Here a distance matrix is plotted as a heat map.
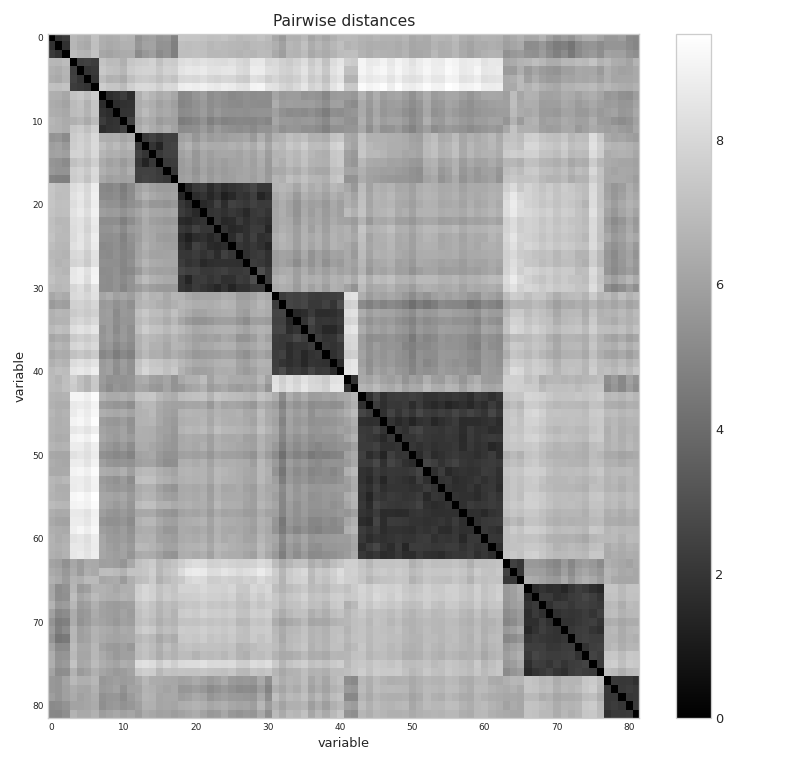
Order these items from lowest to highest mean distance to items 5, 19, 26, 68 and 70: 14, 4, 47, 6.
4, 6, 14, 47
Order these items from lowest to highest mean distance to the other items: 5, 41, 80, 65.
80, 41, 65, 5
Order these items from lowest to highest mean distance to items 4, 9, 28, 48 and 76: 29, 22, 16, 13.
22, 29, 16, 13
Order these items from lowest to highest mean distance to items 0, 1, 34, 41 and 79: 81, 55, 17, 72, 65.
81, 17, 72, 55, 65
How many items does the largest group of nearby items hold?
20
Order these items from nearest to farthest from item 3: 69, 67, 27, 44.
69, 67, 27, 44
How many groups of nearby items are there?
11
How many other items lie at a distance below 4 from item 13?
5
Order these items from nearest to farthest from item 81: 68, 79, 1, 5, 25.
79, 1, 25, 5, 68
